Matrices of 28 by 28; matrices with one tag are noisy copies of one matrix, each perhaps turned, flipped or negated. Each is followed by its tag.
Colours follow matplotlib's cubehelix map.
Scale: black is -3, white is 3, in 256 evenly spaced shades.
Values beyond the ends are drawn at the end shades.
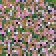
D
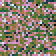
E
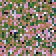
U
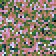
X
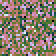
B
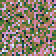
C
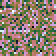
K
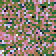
E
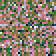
K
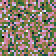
U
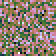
U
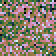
X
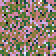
K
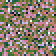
D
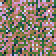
E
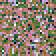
U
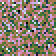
B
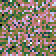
E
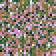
K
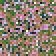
B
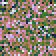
X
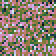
X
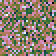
B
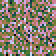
K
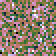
U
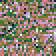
X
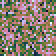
X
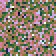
D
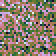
E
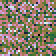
E
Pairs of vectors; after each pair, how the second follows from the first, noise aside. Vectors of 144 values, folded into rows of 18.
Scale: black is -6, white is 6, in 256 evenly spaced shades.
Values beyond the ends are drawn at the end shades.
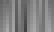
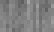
reversed, negated, shrunk.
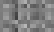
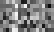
negated, scaled up.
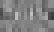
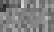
wrapped around.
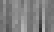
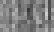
wrapped around, negated.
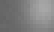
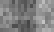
wrapped around, negated.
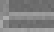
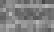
wrapped around.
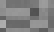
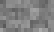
negated, shrunk.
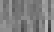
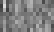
reversed, negated.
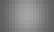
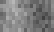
wrapped around, negated.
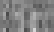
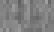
reversed, negated, shrunk.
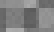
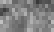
wrapped around, negated.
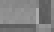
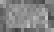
wrapped around.
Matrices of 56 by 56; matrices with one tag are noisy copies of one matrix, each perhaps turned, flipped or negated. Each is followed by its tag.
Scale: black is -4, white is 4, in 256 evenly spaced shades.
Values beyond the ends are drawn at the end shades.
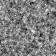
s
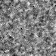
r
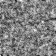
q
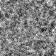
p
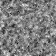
p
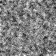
r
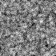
s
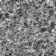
p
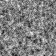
s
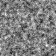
s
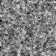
q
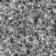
r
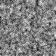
q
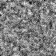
p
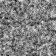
q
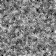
r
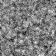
s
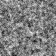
s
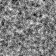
s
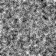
r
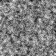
r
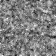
q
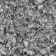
p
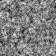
s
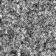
q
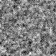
p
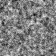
s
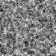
p
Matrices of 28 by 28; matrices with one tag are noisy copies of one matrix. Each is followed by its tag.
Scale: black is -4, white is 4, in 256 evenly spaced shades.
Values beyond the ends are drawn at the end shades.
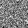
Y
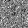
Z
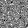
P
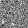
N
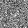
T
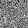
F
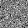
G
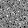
G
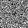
Z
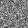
T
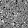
N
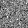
G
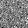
Y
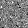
Y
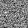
T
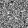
P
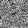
Z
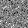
Z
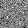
G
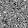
T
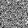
Y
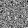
P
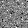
Y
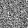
P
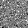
Y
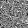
Y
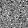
P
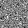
G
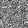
Z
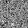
N
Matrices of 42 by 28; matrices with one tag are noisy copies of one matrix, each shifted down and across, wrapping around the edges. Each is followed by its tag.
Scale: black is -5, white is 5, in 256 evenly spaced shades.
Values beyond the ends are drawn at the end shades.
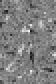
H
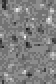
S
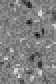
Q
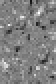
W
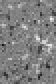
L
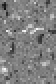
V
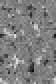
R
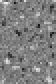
L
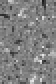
H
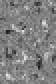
R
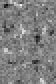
R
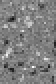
W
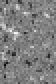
L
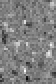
S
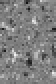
R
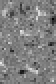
R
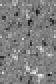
L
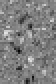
Q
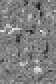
V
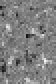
R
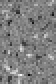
L
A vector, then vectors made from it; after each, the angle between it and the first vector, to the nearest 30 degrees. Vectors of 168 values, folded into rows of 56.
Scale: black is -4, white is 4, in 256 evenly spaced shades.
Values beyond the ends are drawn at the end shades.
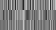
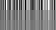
90 degrees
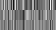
150 degrees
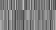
150 degrees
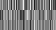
150 degrees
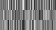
150 degrees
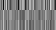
120 degrees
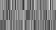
30 degrees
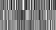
150 degrees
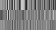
120 degrees
